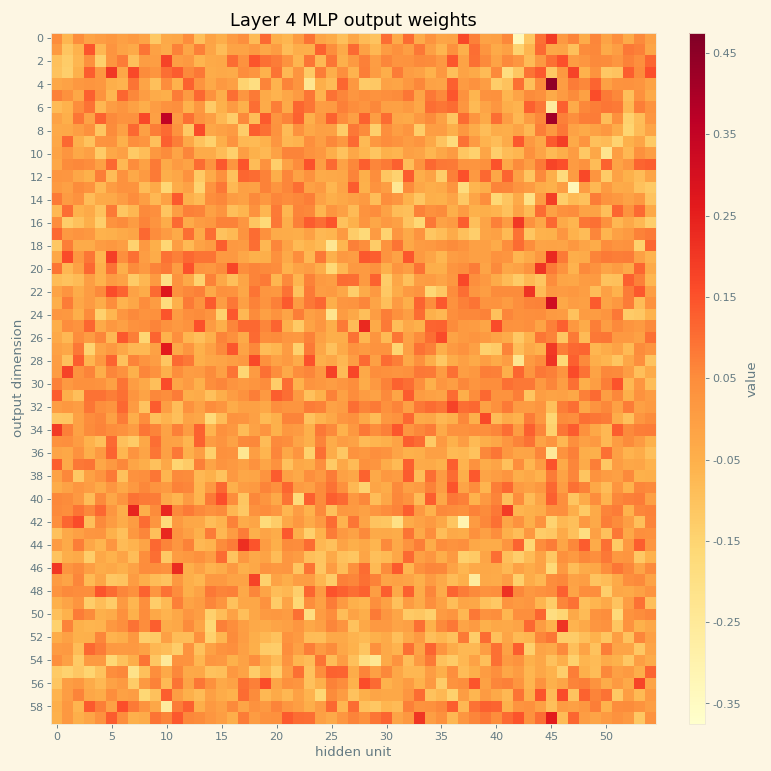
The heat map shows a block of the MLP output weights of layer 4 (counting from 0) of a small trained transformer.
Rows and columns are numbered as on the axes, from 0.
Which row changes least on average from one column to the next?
32
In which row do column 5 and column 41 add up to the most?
48
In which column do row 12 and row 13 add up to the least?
31
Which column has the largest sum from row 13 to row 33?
45
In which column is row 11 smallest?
20
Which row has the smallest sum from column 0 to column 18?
55
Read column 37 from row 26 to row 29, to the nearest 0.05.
0 0.05 0 0
